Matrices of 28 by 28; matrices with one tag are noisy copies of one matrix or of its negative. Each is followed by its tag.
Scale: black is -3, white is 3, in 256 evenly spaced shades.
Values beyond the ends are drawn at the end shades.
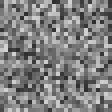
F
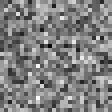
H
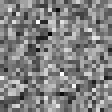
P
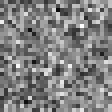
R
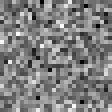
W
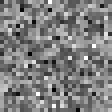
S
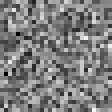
H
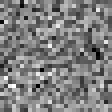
W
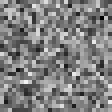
S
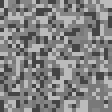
R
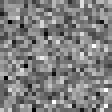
W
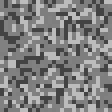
H
